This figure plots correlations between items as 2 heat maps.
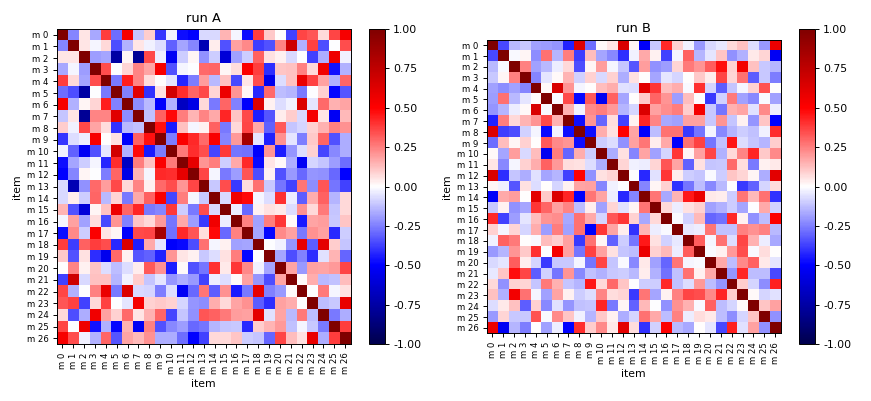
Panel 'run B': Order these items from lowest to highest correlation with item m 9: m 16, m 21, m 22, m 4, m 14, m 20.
m 20, m 21, m 4, m 16, m 14, m 22
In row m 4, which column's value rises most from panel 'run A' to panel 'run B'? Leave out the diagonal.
m 19
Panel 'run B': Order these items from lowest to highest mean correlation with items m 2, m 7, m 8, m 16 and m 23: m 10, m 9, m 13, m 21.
m 13, m 9, m 10, m 21
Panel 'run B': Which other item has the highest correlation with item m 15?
m 4
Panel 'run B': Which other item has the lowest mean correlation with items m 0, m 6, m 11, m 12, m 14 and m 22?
m 1
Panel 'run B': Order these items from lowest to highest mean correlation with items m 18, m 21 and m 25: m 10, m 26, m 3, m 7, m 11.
m 26, m 11, m 10, m 3, m 7
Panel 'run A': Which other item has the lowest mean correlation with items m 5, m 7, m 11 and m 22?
m 2
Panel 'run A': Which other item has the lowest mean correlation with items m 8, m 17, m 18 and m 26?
m 10
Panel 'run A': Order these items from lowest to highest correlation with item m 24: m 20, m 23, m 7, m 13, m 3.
m 23, m 7, m 20, m 13, m 3
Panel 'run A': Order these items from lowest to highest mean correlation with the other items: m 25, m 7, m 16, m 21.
m 25, m 21, m 16, m 7
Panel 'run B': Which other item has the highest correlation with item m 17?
m 10
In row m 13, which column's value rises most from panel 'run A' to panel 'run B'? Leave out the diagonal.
m 1
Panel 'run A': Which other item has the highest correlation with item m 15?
m 5
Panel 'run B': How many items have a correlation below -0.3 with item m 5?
3
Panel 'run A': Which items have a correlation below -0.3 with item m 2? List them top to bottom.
m 5, m 7, m 10, m 15, m 23
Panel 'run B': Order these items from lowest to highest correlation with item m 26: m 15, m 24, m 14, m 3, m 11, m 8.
m 14, m 3, m 15, m 11, m 24, m 8
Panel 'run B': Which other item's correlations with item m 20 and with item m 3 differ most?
m 24
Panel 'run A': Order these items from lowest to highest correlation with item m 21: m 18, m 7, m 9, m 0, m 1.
m 0, m 18, m 9, m 7, m 1
